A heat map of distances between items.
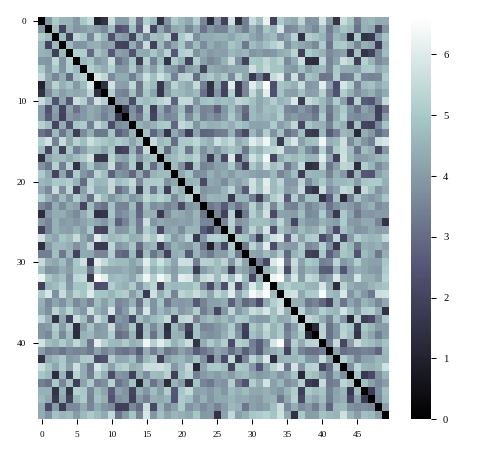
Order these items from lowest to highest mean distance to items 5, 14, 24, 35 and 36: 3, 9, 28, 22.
28, 9, 3, 22
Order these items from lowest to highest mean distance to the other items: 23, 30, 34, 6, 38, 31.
23, 38, 31, 6, 30, 34
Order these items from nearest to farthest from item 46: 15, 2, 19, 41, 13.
2, 13, 19, 41, 15
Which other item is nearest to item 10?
37
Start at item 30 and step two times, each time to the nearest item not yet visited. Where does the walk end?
32
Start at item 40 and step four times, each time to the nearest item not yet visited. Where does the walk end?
31
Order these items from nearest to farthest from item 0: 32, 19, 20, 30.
20, 19, 30, 32
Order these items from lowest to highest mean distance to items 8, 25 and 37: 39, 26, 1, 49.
26, 49, 1, 39
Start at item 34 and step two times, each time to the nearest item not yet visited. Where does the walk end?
19
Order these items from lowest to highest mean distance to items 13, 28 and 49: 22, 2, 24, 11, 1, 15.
24, 11, 2, 1, 22, 15
